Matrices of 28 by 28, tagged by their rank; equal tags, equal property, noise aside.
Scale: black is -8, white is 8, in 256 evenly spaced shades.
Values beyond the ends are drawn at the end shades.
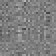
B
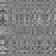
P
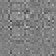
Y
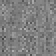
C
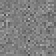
C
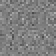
B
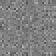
C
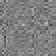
B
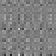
P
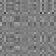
P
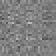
B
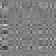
P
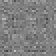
B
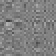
Y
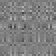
P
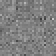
C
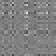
P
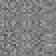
B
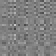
P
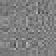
B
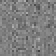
C
